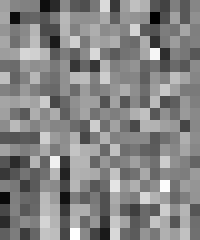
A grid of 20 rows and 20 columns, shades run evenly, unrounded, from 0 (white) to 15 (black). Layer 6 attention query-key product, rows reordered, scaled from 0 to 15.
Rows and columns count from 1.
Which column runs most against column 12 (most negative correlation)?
11
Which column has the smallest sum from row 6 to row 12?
5
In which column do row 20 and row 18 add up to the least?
8
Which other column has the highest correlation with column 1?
7
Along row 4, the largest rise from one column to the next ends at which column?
16
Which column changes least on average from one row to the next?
20
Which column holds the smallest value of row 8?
17
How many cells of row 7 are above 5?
14
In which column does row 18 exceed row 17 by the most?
15
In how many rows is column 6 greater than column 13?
10
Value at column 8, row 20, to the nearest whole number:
0
